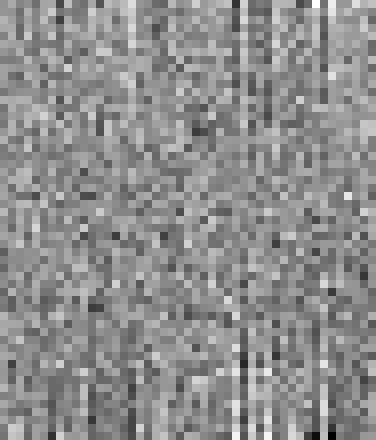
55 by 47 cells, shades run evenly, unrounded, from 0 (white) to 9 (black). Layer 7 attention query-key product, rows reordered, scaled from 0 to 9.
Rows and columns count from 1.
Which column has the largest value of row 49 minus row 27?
46
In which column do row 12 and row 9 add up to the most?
41
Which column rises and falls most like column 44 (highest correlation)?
14
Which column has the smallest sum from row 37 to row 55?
30
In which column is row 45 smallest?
20
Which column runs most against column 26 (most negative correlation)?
23
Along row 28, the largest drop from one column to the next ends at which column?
27
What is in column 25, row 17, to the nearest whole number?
7
